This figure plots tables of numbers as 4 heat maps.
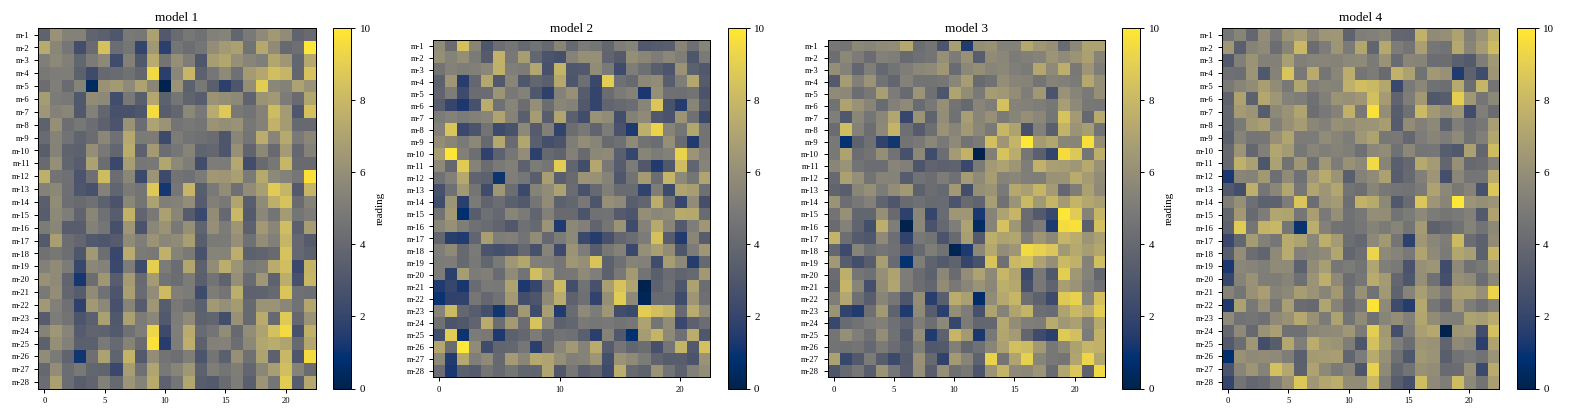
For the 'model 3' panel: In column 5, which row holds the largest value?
m-8
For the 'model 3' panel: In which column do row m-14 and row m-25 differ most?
18
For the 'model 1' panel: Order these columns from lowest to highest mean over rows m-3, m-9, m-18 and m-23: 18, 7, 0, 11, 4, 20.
0, 4, 11, 18, 7, 20
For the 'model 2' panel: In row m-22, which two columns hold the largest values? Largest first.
15, 10
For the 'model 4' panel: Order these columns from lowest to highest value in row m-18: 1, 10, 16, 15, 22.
10, 15, 1, 16, 22
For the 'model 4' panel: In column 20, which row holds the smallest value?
m-7
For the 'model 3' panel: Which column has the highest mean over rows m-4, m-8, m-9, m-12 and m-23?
21
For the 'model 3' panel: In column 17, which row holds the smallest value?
m-25
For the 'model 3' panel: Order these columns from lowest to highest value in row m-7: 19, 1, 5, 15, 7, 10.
1, 10, 15, 7, 5, 19
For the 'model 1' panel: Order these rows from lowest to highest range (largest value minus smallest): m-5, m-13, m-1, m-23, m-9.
m-1, m-9, m-23, m-13, m-5
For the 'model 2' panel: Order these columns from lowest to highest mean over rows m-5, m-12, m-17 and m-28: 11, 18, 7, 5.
5, 7, 11, 18
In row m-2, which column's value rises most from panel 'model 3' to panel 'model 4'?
6
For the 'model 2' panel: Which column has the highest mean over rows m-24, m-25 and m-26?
17
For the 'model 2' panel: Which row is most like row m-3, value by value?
m-7
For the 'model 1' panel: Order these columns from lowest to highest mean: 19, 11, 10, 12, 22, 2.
10, 2, 11, 12, 19, 22
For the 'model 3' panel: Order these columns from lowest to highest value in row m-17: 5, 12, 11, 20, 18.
12, 5, 18, 11, 20
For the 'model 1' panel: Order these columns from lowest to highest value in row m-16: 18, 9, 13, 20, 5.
13, 5, 9, 18, 20
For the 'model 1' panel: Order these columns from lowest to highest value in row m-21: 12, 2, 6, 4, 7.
6, 2, 12, 4, 7
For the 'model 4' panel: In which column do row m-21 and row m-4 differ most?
19
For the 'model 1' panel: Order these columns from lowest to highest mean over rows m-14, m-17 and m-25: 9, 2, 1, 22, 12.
2, 22, 1, 12, 9
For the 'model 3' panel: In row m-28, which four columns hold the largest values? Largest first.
22, 20, 14, 19
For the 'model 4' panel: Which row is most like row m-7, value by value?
m-11
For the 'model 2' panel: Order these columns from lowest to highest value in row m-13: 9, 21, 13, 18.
13, 18, 9, 21
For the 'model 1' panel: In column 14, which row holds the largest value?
m-7
